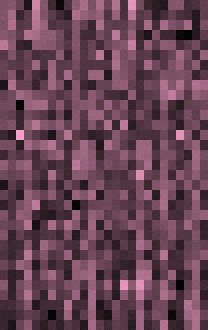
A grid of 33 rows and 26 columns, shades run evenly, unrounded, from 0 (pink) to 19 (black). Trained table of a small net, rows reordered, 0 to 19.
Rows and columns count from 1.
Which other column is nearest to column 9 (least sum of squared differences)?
20
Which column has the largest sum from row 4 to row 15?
18
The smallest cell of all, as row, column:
14, 3
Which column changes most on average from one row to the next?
7
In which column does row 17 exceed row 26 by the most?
9
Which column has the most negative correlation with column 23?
12
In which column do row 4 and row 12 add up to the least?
15
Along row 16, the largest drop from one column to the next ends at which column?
25
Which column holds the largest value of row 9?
1
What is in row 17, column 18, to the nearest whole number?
10
